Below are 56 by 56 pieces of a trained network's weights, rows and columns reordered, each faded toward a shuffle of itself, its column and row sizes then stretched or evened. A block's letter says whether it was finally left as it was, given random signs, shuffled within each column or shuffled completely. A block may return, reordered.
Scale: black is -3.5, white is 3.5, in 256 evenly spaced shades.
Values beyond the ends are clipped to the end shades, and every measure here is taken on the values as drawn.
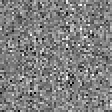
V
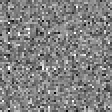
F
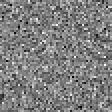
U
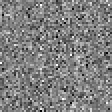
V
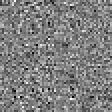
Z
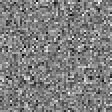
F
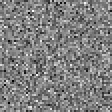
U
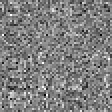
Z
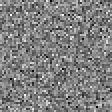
U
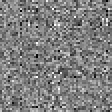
Z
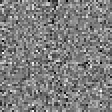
F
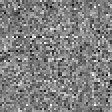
F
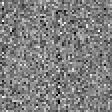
V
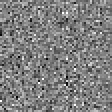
V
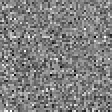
F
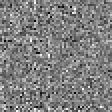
F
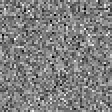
U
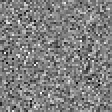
V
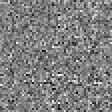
F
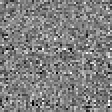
F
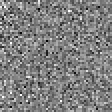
V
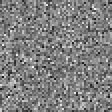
U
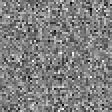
F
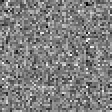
F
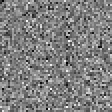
V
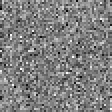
V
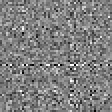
Z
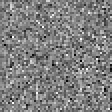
V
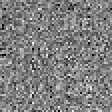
Z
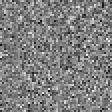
V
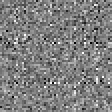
F
